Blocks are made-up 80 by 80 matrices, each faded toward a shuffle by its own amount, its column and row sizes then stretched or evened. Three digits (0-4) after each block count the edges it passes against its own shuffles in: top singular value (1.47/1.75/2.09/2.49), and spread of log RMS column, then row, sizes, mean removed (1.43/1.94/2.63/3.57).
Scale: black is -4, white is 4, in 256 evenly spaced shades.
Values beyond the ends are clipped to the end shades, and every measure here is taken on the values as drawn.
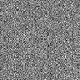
3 1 0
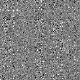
1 3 1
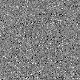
0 1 2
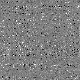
0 1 2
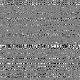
4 0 4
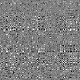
4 2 3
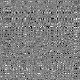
4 1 3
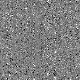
0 2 0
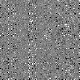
3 3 2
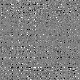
1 2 3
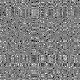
4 0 1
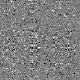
2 2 1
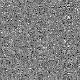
2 1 0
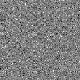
3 0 1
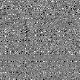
1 1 3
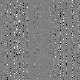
1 4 0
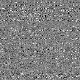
1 0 3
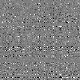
3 2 3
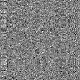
3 1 0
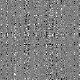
2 4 2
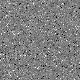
0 0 1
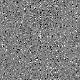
2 2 0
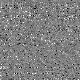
0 0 2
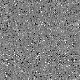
2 0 1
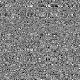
3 0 2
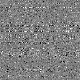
2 1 3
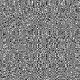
4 2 0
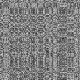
4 0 0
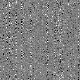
2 3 0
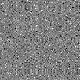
3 0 0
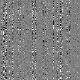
3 4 1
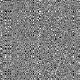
4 3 2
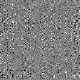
1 3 2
